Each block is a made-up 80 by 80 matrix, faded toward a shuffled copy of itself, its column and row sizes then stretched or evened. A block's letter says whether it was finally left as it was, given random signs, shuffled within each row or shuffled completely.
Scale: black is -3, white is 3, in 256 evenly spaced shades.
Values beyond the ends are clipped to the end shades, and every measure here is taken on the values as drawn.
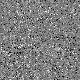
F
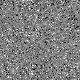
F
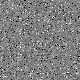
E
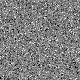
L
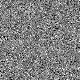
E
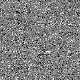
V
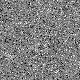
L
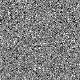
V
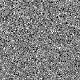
V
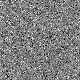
L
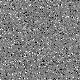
E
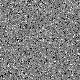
L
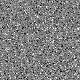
E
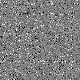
V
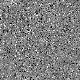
V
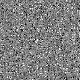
V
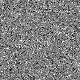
E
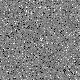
L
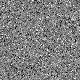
L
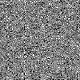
V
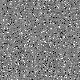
F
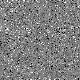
F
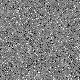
L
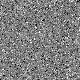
L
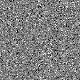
V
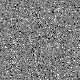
F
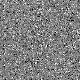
F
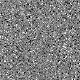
V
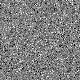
E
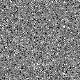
F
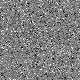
L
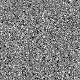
F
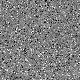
L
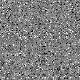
V
